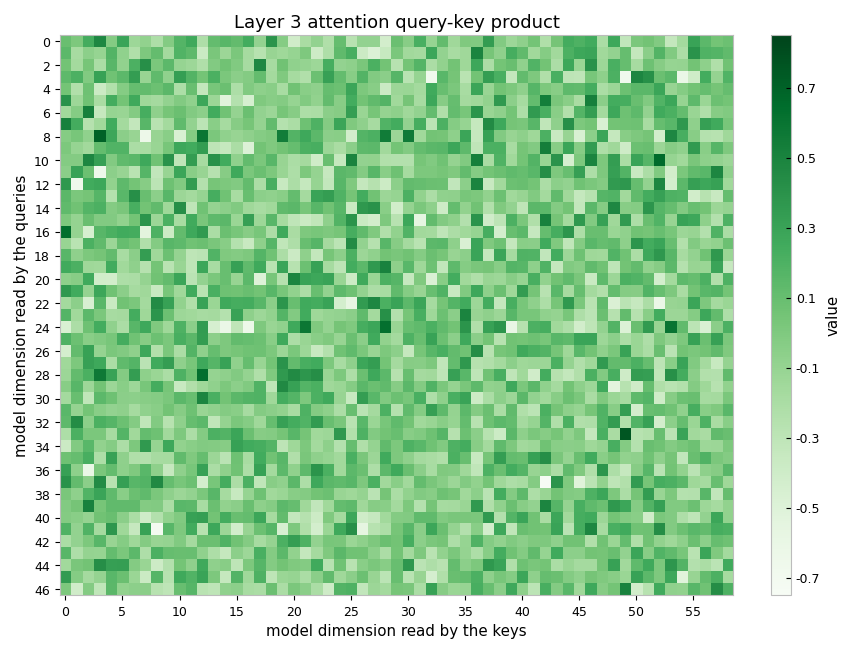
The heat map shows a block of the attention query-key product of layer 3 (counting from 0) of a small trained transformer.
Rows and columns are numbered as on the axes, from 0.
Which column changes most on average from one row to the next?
12
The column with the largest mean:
51
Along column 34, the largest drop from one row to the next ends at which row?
21
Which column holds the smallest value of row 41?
8
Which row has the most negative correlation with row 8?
4
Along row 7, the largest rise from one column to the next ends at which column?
37
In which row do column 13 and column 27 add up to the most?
27
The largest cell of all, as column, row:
49, 33
